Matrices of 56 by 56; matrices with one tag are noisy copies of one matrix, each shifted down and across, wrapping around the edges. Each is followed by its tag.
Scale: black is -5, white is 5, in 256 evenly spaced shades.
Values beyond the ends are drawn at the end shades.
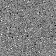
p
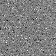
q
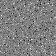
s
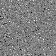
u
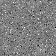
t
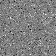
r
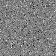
s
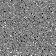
r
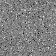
s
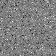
r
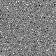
q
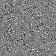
u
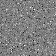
s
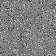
p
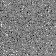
r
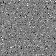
q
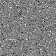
u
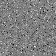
s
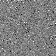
u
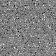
r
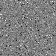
u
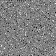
t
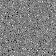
s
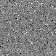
r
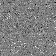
r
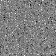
s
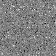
r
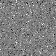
p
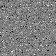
q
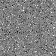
t
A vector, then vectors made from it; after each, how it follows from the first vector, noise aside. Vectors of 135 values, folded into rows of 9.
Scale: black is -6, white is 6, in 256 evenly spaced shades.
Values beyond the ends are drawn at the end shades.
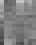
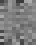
sign-scrambled.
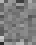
sign-scrambled.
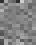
sign-scrambled.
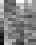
scaled up.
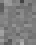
negated, partly zeroed.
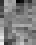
negated, scaled up.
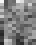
scaled up.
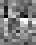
wrapped around, scaled up.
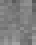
reversed, shrunk.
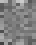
sign-scrambled.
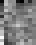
negated, scaled up.
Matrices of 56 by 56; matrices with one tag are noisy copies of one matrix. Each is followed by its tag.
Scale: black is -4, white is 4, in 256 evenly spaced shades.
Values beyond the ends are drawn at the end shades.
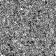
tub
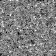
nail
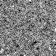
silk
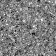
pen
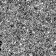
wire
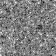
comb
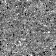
wire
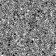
tub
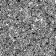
pen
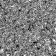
silk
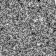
pen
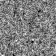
tub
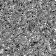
silk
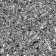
silk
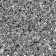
silk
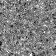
wire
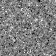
pen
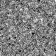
pen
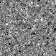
pen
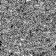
wire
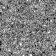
wire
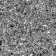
wire
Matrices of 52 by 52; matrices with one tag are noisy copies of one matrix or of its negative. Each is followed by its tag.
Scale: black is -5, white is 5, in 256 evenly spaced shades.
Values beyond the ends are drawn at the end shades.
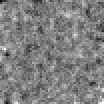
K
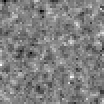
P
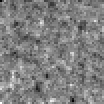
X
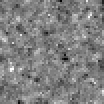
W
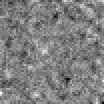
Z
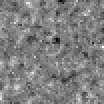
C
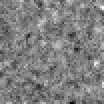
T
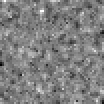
P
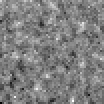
X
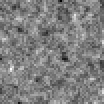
W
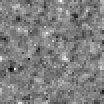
W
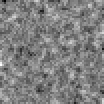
P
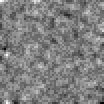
K
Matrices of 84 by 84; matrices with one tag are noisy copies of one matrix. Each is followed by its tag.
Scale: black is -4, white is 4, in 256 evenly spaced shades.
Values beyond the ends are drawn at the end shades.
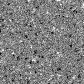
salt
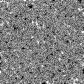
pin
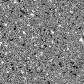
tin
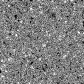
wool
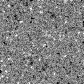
wool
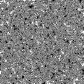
pin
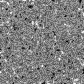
pin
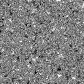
salt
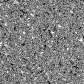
tin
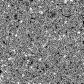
wool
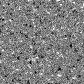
salt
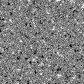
salt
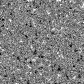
salt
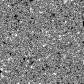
wool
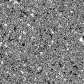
tin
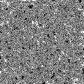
pin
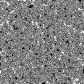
pin
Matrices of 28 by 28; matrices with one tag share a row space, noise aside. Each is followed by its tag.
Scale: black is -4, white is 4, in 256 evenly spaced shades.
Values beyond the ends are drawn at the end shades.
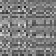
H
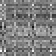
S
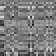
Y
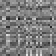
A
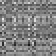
S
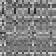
S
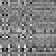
H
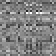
A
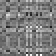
A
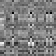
Y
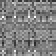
S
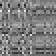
H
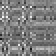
H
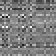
H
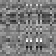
A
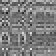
H
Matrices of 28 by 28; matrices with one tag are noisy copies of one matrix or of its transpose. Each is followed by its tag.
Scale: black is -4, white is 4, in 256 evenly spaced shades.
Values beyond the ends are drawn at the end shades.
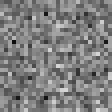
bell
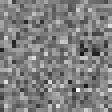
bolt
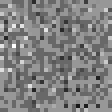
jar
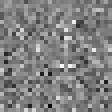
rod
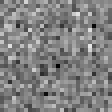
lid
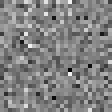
jar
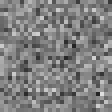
lid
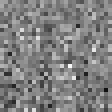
rod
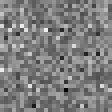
jar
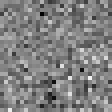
bolt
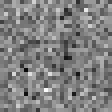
lid
